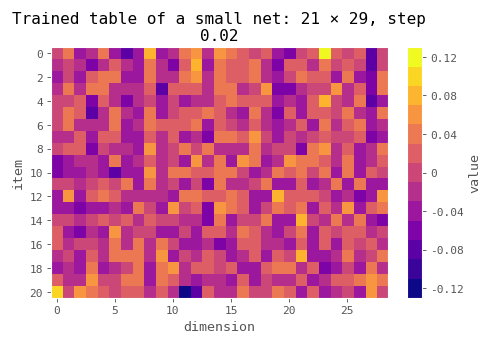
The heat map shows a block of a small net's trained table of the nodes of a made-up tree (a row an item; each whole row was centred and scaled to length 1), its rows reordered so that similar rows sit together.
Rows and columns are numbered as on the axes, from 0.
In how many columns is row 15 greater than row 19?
11
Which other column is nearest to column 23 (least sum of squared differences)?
8
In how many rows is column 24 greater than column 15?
8
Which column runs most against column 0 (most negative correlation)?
12
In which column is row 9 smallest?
0
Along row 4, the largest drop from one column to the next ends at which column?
27
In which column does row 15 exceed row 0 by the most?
5
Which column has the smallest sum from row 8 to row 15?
2
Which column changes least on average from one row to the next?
7
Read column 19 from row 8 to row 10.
0 -0.02 0.04
